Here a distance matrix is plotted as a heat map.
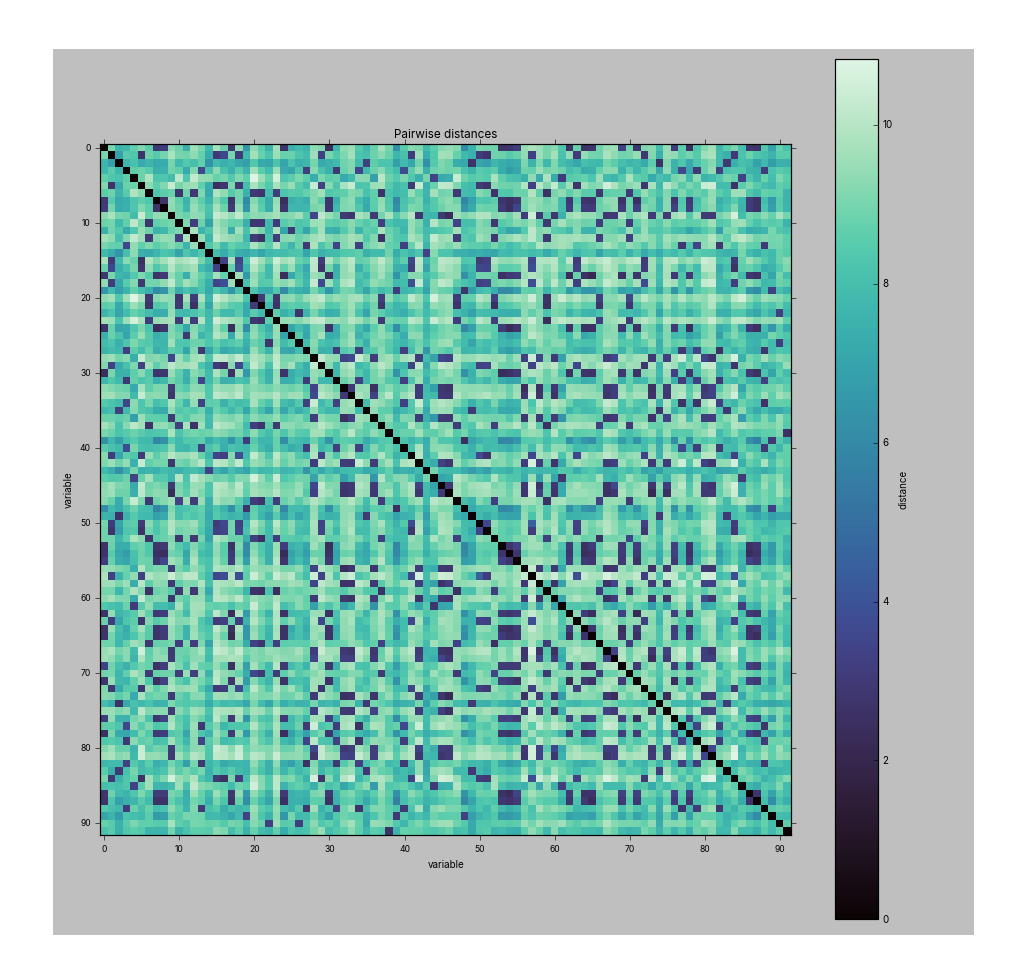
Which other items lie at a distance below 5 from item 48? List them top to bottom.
19, 39, 89
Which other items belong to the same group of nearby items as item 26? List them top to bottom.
22, 90
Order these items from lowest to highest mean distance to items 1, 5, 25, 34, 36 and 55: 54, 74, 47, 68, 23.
54, 74, 68, 47, 23
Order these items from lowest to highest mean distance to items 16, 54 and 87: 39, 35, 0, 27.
0, 39, 27, 35
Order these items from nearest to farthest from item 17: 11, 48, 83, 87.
87, 48, 11, 83
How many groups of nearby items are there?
12
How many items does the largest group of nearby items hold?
18
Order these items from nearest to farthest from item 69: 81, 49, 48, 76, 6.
76, 48, 49, 6, 81
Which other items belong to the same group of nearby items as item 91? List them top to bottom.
38
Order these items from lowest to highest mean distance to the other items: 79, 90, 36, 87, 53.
87, 53, 36, 79, 90
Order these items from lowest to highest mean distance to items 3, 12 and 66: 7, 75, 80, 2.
2, 7, 80, 75
